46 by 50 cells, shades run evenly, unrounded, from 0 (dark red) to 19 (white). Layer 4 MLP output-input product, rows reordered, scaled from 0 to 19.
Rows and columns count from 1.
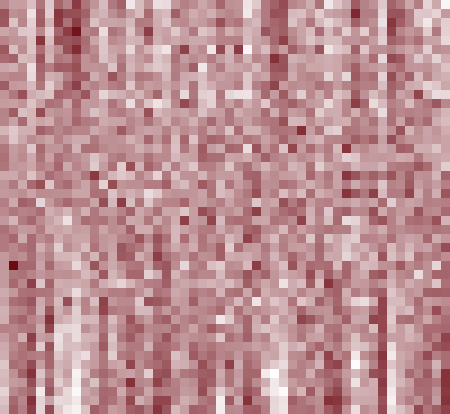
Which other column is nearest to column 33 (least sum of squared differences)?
36
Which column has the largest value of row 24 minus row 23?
21
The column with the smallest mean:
50
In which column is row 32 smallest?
37
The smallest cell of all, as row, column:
30, 2
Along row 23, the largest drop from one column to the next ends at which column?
14
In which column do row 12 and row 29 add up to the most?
42
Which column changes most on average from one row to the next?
39
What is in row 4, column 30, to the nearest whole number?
6
